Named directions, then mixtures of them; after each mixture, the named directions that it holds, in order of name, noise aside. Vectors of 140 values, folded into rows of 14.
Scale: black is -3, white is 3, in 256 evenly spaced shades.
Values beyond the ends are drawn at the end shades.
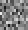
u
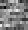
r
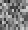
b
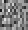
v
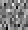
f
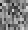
b, u.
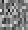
v.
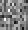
b, v.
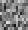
f, u.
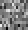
f, r.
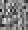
v.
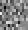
u.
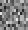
u.
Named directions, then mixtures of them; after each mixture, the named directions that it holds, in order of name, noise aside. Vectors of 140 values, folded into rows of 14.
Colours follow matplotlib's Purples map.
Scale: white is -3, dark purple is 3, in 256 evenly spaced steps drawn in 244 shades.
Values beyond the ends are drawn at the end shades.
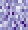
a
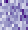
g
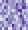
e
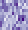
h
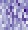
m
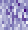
m.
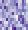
a, e, h.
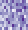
e, m.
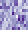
a, h.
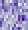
h.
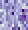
a, g, h.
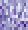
a, g, m.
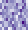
a, e.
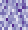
e.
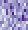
g, h, m.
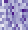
a, g, m.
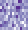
a.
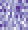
a.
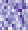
e.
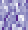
e, h.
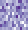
a.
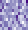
a, e.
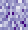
a.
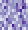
e.
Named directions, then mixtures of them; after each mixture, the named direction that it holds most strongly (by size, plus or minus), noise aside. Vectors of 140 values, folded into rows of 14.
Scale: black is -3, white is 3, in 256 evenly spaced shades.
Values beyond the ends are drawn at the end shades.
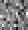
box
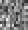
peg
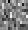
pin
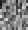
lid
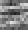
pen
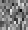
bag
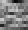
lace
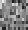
lid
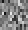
bag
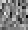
pin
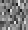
bag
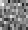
pin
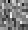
pin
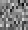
bag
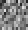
lid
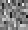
pin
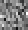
box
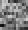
lace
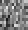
peg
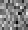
box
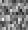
bag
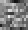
lace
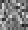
pin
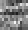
pen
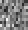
peg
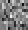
pin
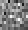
pin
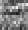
pen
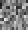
lid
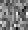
box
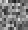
peg
